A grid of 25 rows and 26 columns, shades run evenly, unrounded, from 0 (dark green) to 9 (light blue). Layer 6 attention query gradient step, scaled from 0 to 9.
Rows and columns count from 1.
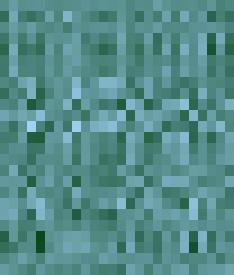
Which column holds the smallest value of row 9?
5
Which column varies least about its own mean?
7
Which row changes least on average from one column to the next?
1
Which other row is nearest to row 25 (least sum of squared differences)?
15
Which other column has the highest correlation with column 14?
17
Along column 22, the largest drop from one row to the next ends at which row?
12
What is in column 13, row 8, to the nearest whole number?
7
